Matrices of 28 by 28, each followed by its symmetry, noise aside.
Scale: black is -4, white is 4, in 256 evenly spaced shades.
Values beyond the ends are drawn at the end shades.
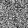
no symmetry.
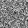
no symmetry.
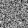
antisymmetric.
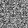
no symmetry.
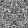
mirrored left to right.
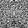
mirrored left to right.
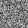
antisymmetric.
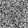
symmetric across the other diagonal.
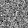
no symmetry.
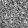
symmetric across the other diagonal.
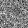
symmetric across the other diagonal.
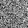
antisymmetric.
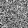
antisymmetric.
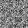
no symmetry.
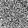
symmetric across the other diagonal.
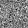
no symmetry.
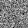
antisymmetric.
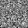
mirrored left to right.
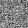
symmetric across the other diagonal.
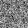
no symmetry.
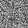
antisymmetric.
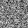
antisymmetric.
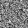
antisymmetric.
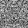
mirrored left to right.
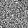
symmetric across the other diagonal.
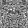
mirrored left to right.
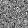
symmetric across the other diagonal.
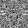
mirrored left to right.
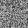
antisymmetric.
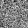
no symmetry.
